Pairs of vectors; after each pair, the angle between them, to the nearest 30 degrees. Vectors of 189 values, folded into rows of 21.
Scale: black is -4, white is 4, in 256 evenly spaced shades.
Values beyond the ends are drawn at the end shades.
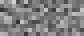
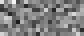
30 degrees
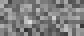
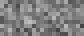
30 degrees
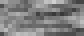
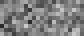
120 degrees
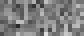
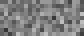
60 degrees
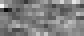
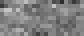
150 degrees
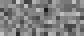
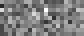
120 degrees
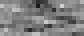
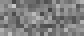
60 degrees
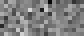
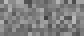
90 degrees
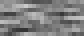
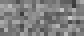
60 degrees
